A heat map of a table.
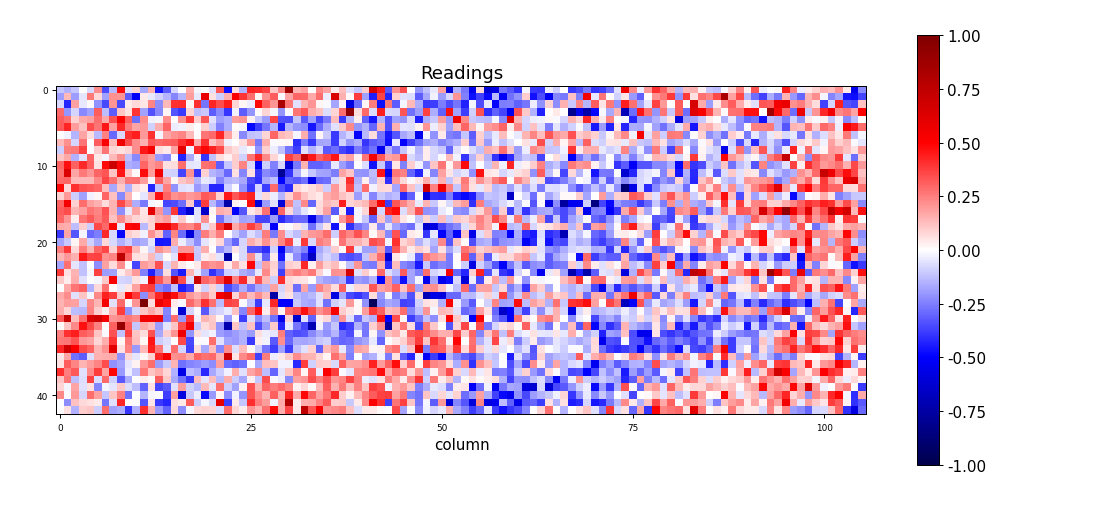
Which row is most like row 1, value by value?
23
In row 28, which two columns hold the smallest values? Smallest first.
41, 74
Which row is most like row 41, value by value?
0
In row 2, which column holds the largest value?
29
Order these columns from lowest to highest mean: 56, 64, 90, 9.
64, 56, 90, 9
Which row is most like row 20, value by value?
39
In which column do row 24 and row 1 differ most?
69
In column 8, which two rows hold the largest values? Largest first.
31, 22
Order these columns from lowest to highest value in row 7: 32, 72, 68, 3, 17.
32, 68, 72, 3, 17
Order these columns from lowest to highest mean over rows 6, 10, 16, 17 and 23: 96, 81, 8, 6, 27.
81, 27, 8, 96, 6
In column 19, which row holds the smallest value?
16
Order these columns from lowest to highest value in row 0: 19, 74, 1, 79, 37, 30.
1, 19, 37, 79, 74, 30
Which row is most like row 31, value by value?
22
